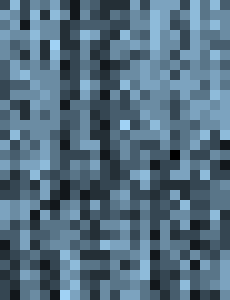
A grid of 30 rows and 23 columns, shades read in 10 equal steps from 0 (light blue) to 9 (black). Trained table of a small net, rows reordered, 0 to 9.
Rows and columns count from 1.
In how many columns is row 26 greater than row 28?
11
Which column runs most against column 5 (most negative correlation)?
7
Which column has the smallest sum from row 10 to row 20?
5
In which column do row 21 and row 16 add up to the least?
19
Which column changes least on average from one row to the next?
17
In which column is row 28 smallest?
15
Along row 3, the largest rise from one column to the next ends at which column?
3
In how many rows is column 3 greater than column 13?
15
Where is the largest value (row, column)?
16, 18
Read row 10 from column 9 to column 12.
2 5 8 3
